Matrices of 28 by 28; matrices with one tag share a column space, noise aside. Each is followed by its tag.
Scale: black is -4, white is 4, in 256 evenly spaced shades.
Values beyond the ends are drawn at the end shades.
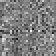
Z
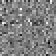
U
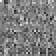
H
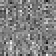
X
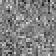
H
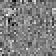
U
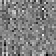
X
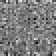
X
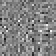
Z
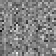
Z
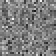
X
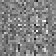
Z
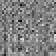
Z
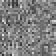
H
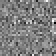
U
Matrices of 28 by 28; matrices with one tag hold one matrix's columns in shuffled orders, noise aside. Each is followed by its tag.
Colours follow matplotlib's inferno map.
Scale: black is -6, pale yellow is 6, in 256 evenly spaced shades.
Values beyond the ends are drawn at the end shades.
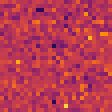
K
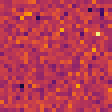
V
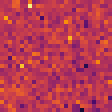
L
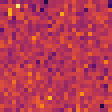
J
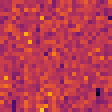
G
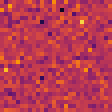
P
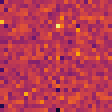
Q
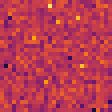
L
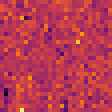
G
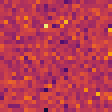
Q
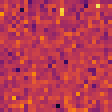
J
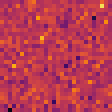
L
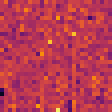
G
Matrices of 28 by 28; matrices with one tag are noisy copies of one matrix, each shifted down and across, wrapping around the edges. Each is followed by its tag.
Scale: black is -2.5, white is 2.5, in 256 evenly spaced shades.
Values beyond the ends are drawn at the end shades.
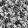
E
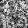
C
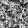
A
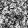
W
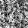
C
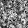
C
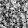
C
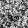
W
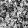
W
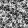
A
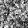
W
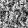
W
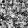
A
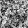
W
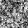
W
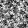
E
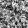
A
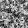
A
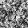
W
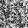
C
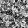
A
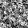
A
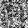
C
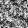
A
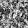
W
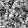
W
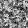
A
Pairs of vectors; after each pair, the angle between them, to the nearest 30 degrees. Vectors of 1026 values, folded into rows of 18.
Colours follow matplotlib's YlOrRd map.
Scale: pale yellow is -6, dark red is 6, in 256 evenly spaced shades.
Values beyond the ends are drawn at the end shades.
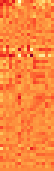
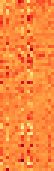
120 degrees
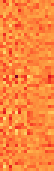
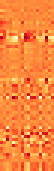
90 degrees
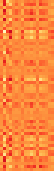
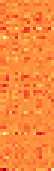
90 degrees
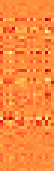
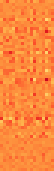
150 degrees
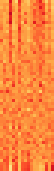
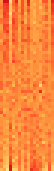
150 degrees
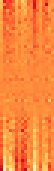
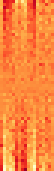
30 degrees
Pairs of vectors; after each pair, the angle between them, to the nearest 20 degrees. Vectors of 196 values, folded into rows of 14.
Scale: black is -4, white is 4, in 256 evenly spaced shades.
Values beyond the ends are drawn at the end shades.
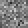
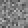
100 degrees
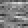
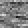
160 degrees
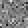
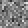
140 degrees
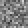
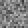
160 degrees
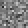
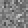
140 degrees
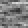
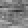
80 degrees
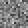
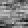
80 degrees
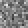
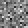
100 degrees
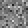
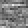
120 degrees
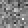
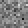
160 degrees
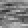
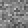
120 degrees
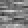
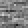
160 degrees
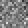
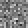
100 degrees
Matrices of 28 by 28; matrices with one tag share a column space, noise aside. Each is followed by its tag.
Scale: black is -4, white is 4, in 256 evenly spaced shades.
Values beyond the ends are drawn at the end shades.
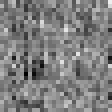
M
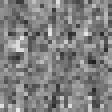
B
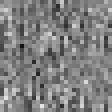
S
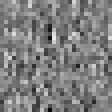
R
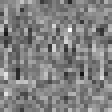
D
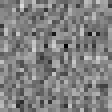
B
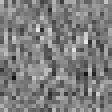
D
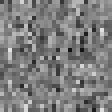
R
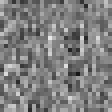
R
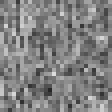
S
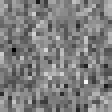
R
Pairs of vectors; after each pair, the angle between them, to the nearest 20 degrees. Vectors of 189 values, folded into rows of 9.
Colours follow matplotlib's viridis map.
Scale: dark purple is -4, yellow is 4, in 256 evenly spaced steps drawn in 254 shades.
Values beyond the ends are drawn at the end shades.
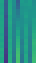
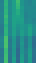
160 degrees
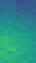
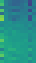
40 degrees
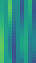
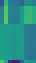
80 degrees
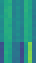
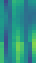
140 degrees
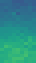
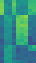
120 degrees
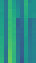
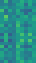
120 degrees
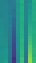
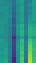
20 degrees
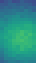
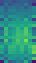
40 degrees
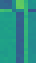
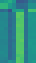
160 degrees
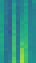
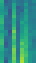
20 degrees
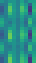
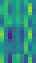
140 degrees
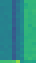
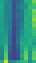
40 degrees
